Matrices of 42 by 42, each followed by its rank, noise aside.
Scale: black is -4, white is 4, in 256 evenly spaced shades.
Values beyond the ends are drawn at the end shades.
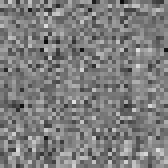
eight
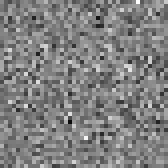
twelve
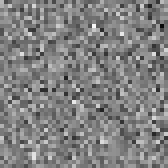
twelve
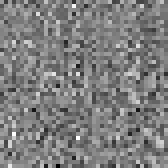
eight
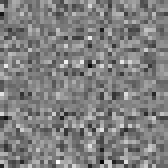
four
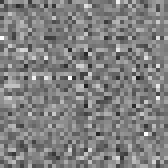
eight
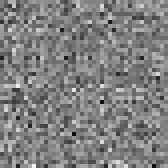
eight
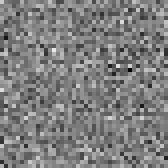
twelve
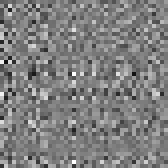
four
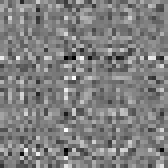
four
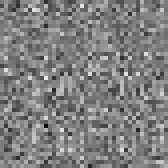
eight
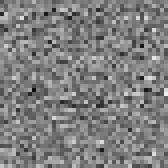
twelve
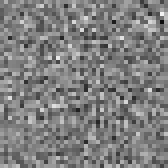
twelve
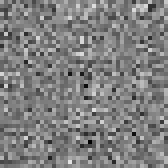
eight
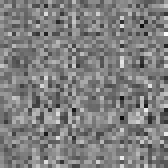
four
